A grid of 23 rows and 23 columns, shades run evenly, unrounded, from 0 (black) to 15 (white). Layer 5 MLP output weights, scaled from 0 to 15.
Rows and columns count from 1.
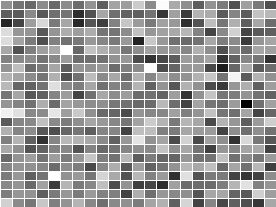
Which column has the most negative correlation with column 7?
22
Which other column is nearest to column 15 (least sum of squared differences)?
3
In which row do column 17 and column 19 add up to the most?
14
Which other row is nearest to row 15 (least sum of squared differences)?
19
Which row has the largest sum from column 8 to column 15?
1
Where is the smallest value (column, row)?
21, 12
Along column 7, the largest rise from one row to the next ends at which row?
4
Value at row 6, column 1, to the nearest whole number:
10
